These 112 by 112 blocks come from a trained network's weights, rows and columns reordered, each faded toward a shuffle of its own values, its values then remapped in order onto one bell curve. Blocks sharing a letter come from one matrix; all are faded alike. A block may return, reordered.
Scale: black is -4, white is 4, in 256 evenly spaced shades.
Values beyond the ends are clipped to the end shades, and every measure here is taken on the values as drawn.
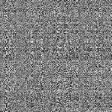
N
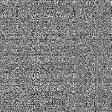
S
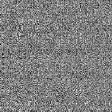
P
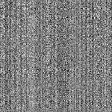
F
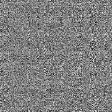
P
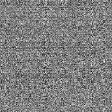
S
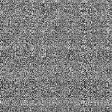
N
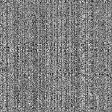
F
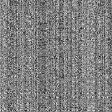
F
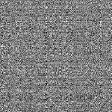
N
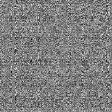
S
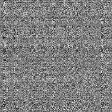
N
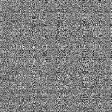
S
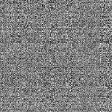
N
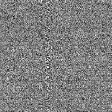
P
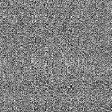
P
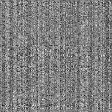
F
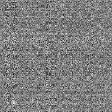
N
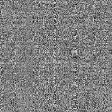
P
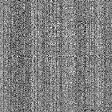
F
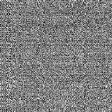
S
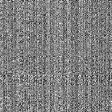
F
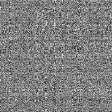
N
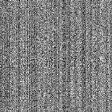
F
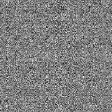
P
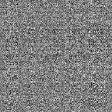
S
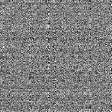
N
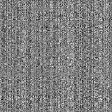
F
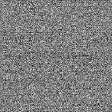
P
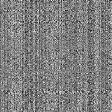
F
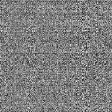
S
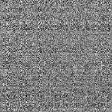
N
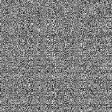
S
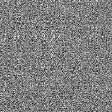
P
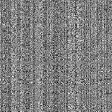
F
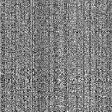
F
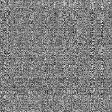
N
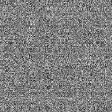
P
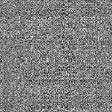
S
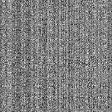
F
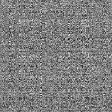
S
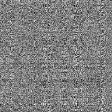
S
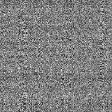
P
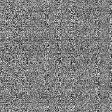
S
